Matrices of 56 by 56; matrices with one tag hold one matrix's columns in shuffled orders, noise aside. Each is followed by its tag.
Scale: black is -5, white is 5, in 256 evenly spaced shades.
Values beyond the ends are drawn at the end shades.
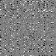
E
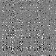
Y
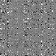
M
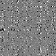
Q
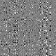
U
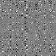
E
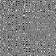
E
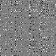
E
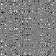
M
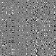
U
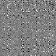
E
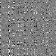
U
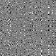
U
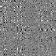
Q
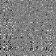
Y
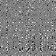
Y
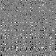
Y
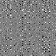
E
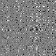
Q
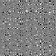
M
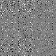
E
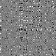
Q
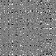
M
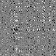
Q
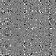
M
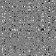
Q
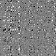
Q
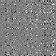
M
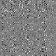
E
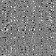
Q
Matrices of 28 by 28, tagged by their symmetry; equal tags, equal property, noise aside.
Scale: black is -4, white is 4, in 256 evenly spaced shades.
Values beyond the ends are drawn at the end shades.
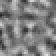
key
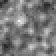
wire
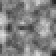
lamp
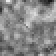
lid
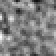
key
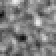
key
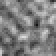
key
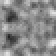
lamp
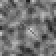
wire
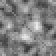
wire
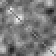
wire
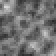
wire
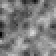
wire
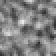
lid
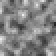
lid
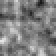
key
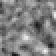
key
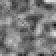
lid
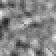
lid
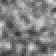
lid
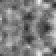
lamp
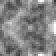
lamp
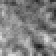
key
